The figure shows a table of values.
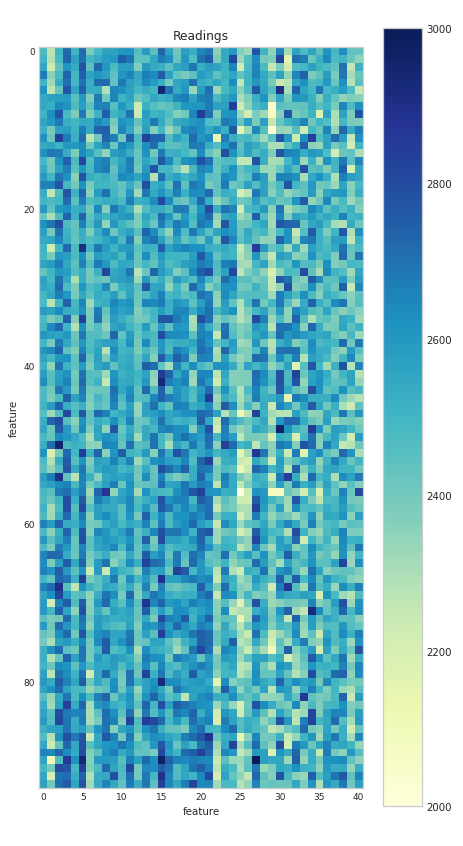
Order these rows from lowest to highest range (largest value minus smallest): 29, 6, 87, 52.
6, 29, 52, 87
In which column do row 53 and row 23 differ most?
32
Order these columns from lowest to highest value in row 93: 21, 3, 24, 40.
24, 40, 21, 3
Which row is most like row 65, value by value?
70
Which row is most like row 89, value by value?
55
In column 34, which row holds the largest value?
71
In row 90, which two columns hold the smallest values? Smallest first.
1, 22
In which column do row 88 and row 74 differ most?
30
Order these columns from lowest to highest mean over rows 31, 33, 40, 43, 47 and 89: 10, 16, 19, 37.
37, 16, 10, 19
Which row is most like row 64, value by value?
17
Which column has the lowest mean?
25
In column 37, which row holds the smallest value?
13
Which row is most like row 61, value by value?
57
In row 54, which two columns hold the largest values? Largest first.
2, 31
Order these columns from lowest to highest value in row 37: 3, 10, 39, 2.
39, 10, 3, 2
